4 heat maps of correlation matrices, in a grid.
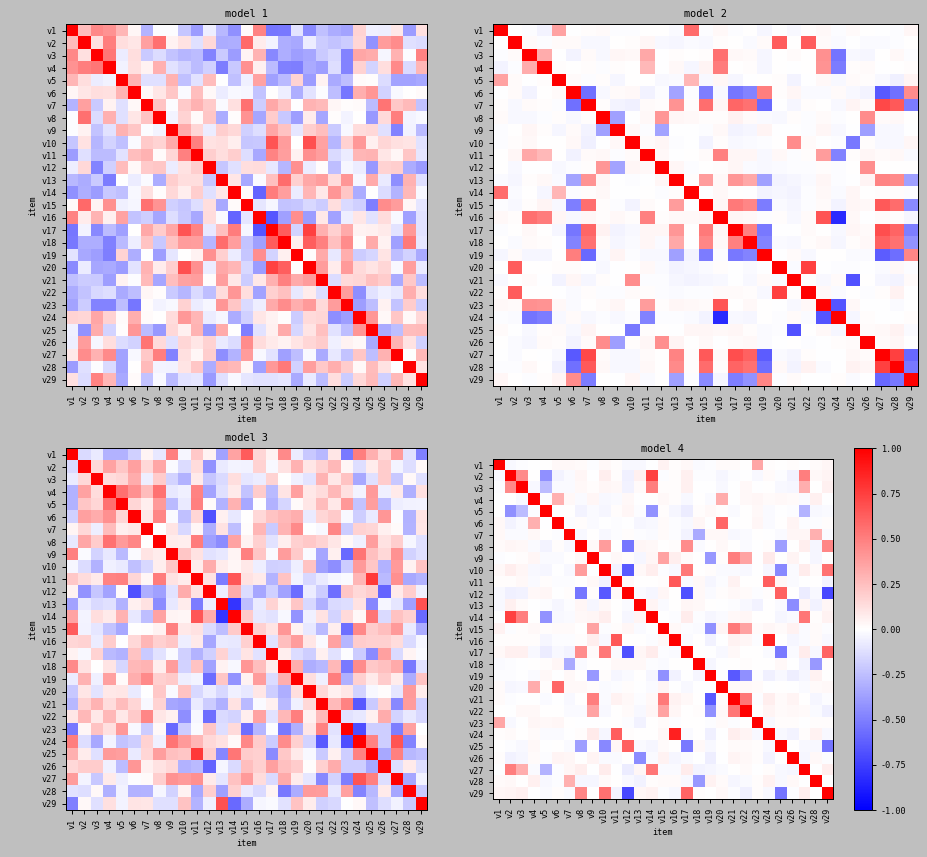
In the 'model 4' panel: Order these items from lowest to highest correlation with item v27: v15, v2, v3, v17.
v15, v17, v3, v2
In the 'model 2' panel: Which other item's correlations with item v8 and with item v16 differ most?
v24
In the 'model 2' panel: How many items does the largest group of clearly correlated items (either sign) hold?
10
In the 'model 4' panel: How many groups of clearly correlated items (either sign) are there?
8
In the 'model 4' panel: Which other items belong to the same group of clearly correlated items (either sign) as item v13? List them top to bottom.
v26
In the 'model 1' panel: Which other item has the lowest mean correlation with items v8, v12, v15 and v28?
v25
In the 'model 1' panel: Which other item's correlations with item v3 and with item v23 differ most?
v4
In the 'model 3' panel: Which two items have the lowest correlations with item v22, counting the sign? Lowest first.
v12, v10
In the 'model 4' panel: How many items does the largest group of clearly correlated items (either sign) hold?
6
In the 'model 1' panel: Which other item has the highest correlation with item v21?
v18
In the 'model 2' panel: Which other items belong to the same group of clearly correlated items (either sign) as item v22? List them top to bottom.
v2, v20
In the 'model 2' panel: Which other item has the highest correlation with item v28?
v27
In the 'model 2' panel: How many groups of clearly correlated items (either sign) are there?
6
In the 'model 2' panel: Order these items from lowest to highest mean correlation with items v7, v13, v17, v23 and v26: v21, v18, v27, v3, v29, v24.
v29, v24, v21, v3, v18, v27
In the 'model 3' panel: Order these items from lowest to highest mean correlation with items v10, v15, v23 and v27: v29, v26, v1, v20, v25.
v26, v29, v20, v1, v25
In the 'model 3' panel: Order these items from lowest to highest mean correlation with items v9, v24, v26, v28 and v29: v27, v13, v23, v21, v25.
v23, v21, v25, v13, v27
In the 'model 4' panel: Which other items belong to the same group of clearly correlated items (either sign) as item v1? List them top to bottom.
v23
